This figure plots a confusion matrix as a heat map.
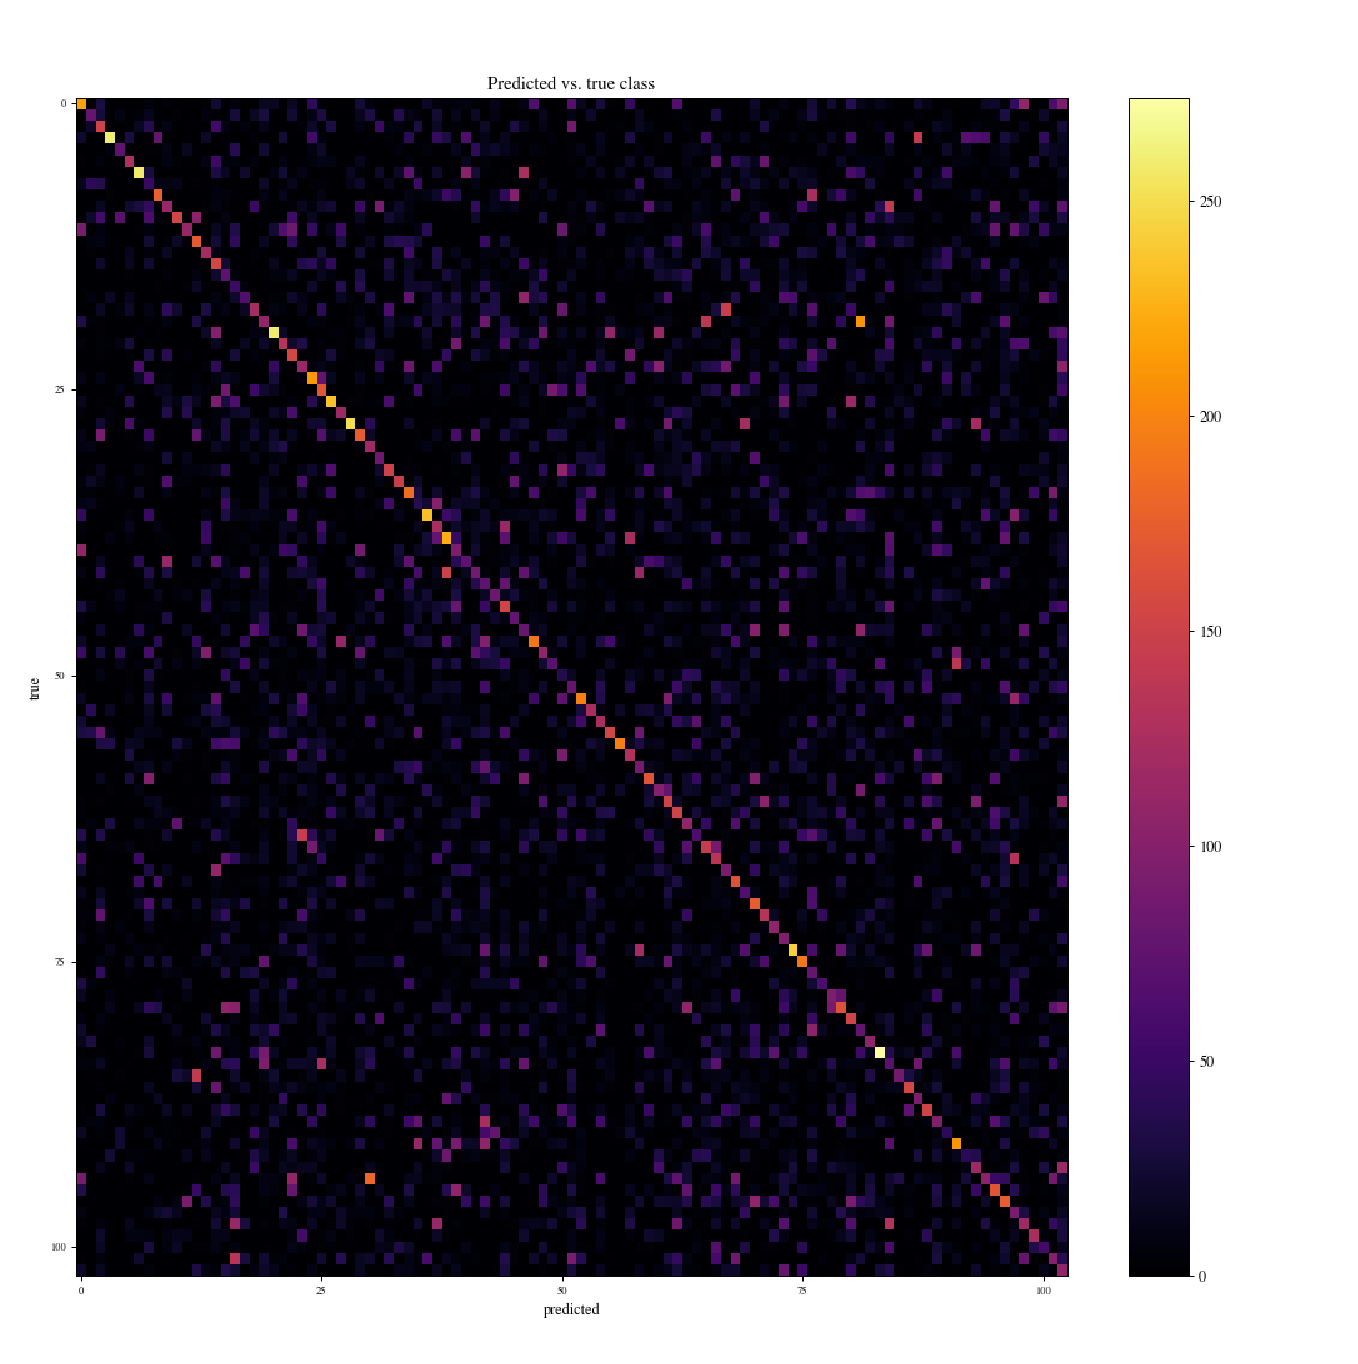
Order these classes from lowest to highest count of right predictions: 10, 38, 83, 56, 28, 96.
10, 96, 56, 38, 28, 83
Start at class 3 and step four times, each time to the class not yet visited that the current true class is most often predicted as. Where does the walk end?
50
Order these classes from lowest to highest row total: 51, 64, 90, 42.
90, 42, 51, 64
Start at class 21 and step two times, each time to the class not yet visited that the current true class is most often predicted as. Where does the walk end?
0
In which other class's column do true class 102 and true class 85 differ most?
12
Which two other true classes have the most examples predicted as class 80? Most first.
26, 96
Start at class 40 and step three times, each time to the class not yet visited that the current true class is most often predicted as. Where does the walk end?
25
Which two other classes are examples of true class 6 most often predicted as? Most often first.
46, 40
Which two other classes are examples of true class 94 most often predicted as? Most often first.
30, 22
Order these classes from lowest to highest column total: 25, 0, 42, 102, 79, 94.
94, 79, 0, 25, 42, 102
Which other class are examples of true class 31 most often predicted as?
70
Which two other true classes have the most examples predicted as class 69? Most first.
28, 74
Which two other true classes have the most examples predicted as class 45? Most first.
8, 33
